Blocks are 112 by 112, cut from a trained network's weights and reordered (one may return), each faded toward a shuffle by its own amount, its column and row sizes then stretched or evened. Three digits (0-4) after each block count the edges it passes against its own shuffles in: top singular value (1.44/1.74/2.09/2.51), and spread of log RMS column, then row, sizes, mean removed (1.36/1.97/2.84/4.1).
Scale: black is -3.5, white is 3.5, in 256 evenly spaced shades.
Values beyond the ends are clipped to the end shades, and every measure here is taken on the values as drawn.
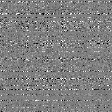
1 2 4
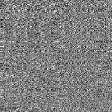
3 0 3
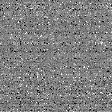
1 1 2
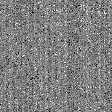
1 0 1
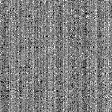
4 1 2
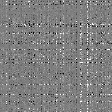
3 3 3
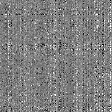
3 3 2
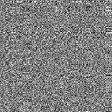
3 1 2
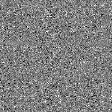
0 2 2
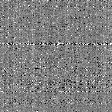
2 0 3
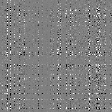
3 4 3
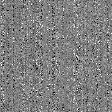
0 3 0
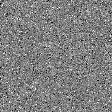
0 1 0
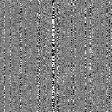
4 4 0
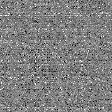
1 1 2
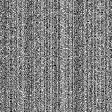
4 0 0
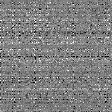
3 2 3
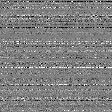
4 0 4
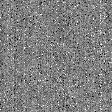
0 1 0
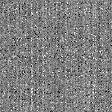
2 1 2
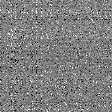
1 2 1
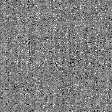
0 1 2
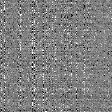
2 3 0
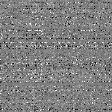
1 1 3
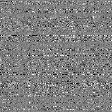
0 2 4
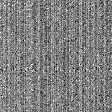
4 0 1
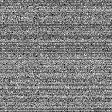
4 0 0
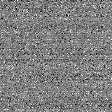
1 0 2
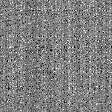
2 0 2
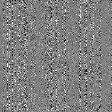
1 4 1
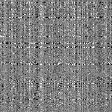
4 1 3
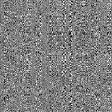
3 3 1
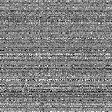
4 0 3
